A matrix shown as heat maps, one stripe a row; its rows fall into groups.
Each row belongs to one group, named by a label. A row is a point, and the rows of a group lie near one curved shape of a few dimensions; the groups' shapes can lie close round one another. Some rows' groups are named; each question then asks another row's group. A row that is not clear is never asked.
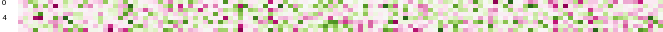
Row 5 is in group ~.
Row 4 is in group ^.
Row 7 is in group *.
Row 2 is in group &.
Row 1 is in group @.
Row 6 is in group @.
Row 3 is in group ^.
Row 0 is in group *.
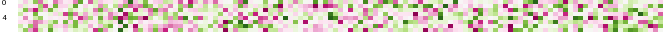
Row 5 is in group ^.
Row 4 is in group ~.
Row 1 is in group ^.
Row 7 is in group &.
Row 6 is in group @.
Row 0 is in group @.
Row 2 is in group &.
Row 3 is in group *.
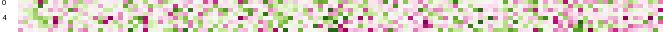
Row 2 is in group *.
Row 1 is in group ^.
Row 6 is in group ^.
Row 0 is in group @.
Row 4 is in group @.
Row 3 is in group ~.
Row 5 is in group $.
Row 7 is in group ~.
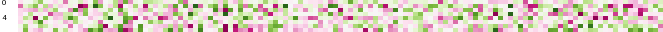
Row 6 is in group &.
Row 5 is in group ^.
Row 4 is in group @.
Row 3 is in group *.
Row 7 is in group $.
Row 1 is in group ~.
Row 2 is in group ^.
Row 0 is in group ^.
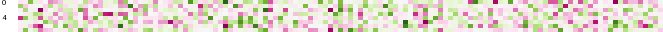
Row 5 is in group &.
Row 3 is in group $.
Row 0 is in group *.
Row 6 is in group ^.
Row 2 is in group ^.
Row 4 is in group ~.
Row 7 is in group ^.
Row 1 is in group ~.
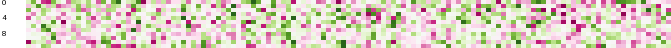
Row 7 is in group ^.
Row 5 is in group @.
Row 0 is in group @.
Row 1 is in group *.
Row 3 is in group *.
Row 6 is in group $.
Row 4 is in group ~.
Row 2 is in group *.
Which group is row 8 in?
&
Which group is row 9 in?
&
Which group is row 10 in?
~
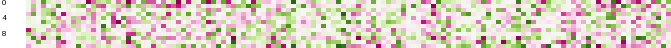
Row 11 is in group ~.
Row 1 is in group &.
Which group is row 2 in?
*
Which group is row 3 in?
$
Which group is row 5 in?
$
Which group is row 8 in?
~
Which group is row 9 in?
&
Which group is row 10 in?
*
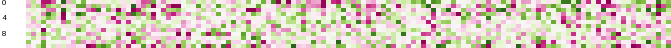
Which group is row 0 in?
^
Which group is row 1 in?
@
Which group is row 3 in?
@
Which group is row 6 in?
^
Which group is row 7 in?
&
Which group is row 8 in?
~
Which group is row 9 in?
@
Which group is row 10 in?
*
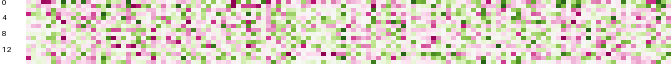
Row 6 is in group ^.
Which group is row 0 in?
^
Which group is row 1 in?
$
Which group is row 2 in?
&
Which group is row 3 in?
~
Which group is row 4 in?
&
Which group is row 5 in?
@
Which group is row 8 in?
@
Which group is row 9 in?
$
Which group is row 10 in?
&
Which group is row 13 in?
^
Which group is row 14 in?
~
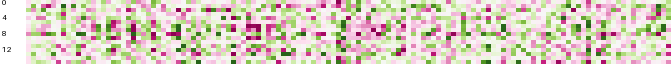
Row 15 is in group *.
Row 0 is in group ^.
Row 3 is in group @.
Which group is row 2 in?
~
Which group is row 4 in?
^
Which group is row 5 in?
$
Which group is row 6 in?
$
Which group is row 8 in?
@
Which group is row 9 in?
$
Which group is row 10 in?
^
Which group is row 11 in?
*
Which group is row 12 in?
$
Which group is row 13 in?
&
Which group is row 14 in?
^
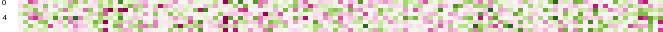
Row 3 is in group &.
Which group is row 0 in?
^
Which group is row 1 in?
@
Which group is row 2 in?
$
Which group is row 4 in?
^
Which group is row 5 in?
&
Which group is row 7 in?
&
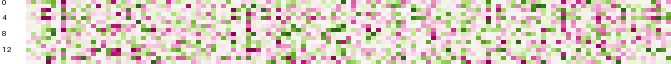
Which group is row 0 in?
$
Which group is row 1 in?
@
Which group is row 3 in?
*
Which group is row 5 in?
~
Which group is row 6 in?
$
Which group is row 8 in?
&
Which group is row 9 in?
^
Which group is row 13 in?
$
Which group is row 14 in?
^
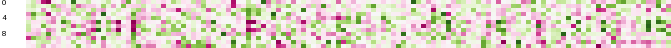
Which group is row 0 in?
^
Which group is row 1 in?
&
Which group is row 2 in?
&
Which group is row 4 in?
^
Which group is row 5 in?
$
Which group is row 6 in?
*
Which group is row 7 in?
$
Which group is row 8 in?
^
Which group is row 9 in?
~
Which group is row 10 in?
*
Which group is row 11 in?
&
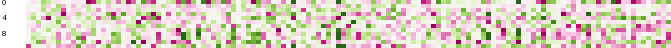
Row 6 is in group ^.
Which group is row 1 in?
~
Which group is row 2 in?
@
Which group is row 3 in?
$
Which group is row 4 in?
@
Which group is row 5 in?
@
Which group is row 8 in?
*
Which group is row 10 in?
@
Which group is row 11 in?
~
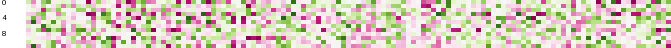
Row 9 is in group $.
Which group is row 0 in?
~
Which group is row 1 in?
*
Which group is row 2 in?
&
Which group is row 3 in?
~
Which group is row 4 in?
$
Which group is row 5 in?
$
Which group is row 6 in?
$
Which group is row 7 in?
@
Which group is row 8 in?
~
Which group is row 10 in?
&
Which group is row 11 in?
$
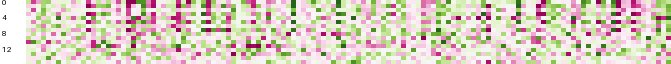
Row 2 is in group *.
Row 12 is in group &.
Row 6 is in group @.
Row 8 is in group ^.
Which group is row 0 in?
~
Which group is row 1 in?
~
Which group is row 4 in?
@
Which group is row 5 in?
~
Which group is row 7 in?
~
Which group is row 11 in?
$
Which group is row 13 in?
&
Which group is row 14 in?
^
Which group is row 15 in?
@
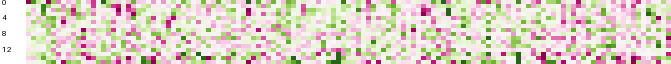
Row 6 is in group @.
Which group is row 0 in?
~
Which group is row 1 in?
$
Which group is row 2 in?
*
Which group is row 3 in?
*
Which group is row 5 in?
$
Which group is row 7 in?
&
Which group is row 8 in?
^
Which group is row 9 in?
*
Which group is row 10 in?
&
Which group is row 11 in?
&
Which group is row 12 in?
^
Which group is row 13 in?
*
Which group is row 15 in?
@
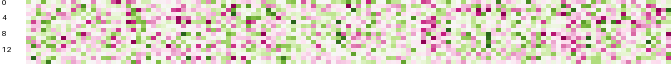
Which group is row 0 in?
$
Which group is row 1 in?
^
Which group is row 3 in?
*
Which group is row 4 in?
&
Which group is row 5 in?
~
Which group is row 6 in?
^
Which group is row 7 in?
*
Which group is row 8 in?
*
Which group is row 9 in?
$
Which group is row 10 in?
*
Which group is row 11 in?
$
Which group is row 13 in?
@
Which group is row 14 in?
$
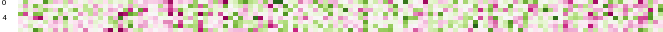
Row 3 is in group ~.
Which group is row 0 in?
&
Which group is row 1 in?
*
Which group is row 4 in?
^
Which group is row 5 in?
&
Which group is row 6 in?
&
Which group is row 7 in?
$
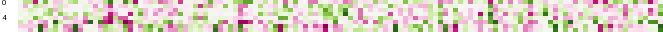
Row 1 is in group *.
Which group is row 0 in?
@
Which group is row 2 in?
@
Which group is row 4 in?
$
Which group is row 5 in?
$
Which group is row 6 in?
^
